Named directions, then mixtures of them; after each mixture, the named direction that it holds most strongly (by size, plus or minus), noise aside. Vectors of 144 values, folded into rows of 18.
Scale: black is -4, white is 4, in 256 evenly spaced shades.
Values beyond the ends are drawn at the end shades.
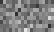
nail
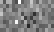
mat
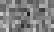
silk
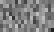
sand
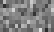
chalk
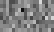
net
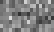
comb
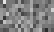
chalk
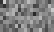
chalk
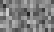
silk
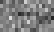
comb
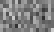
sand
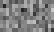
chalk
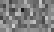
net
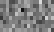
net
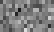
nail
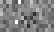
mat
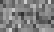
comb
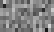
chalk
